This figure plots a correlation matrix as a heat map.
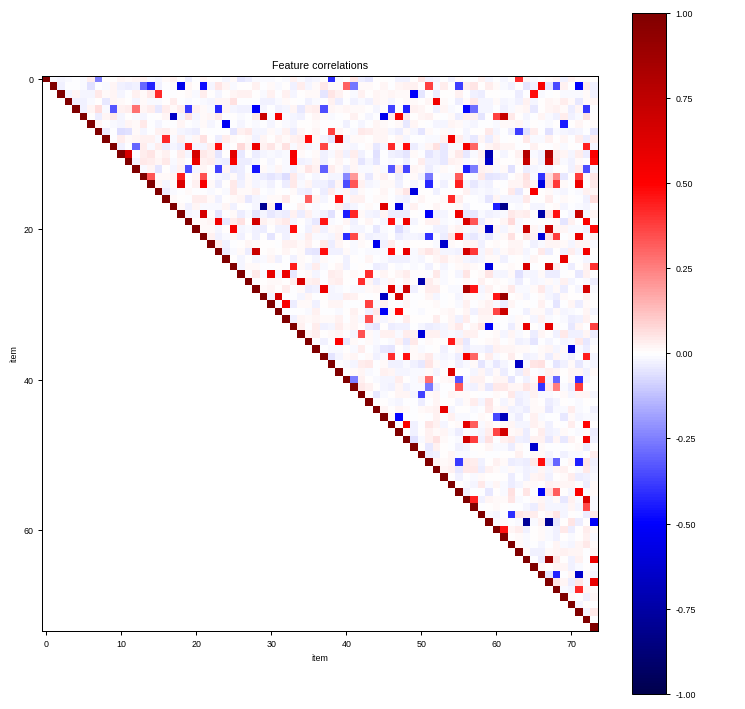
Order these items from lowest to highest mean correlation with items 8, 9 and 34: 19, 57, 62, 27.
62, 57, 19, 27
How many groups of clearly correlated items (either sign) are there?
14
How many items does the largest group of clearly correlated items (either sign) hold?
12
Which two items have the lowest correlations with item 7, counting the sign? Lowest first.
63, 0
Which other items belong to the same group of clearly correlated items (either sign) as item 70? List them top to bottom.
36
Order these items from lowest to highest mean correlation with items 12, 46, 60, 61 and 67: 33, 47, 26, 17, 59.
17, 59, 26, 33, 47
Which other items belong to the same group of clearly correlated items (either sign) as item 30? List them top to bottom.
26, 32, 43
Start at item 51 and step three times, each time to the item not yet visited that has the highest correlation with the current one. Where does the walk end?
40
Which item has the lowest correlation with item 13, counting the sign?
66
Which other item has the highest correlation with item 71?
18
